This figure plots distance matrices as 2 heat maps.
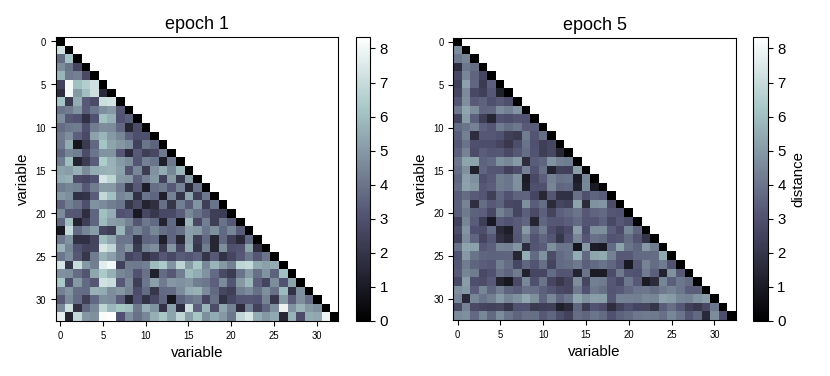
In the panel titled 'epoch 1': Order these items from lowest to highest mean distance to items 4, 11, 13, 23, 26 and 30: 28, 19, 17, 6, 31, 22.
19, 17, 28, 22, 31, 6
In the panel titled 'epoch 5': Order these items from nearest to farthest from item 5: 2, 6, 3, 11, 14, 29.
6, 3, 11, 2, 29, 14
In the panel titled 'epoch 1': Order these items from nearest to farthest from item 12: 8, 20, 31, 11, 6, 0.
31, 20, 11, 0, 8, 6
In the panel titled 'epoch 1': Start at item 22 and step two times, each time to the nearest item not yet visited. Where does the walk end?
6
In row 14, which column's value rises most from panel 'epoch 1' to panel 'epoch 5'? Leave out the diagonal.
2
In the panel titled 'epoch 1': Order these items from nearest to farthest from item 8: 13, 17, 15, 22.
13, 17, 15, 22
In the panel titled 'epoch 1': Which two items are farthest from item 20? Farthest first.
5, 6
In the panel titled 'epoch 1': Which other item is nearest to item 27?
11
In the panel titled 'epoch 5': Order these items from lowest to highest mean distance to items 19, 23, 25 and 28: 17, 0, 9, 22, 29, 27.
22, 0, 9, 29, 27, 17
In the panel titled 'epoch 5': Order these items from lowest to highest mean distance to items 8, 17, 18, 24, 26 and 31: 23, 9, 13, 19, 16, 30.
16, 9, 13, 23, 19, 30
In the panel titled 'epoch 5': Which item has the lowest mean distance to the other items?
31
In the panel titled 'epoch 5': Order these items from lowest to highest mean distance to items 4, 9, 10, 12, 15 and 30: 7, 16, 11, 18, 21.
18, 21, 11, 7, 16
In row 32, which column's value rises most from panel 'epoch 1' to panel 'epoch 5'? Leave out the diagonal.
1
